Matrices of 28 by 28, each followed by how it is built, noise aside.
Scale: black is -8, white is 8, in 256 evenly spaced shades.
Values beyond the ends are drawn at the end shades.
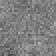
smooth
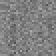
blocks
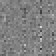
uneven columns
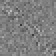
banded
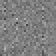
uneven columns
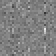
uneven columns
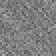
Toeplitz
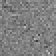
banded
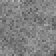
smooth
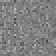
uneven columns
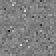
sparse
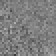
lower triangular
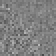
lower triangular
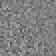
lower triangular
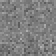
blocks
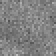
smooth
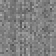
blocks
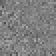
lower triangular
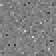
sparse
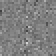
uneven columns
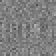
blocks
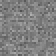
blocks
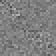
banded
